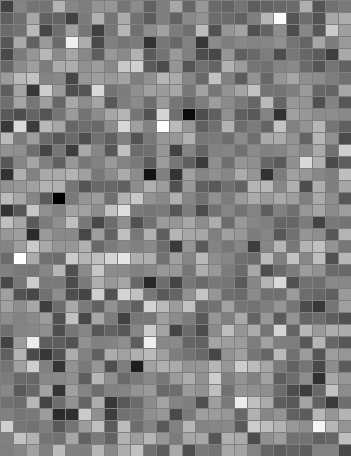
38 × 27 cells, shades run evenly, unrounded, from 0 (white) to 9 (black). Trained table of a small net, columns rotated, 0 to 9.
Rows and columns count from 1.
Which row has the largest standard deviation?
11
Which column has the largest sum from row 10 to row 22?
16
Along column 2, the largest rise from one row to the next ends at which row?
23
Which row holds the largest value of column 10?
27
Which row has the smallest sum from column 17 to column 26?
36
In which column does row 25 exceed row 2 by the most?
22
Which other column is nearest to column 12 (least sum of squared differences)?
18
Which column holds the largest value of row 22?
26
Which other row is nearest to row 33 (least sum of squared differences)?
32
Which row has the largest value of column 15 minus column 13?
10
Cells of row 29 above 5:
10
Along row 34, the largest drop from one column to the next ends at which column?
19
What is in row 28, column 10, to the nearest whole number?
6
